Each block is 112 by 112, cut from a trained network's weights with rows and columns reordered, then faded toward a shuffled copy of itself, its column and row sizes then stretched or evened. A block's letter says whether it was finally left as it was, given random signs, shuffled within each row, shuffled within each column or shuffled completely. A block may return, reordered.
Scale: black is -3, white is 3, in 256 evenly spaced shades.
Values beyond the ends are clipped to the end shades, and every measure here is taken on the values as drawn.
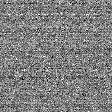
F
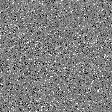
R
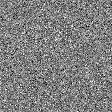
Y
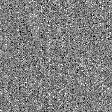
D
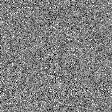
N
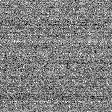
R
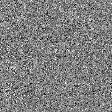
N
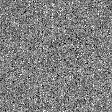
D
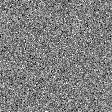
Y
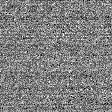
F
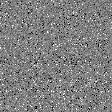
N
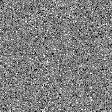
N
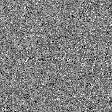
N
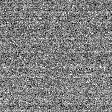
R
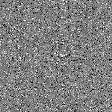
F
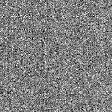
F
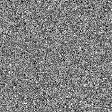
N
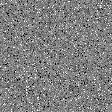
D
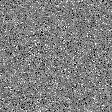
Y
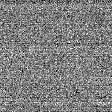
F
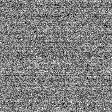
F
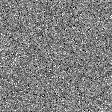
Y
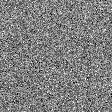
Y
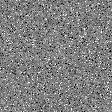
Y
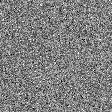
Y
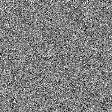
N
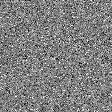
R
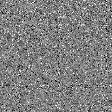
N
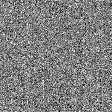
D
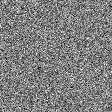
Y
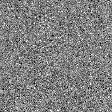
N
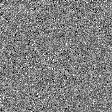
N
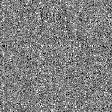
F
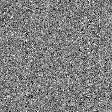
D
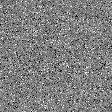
R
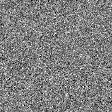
R
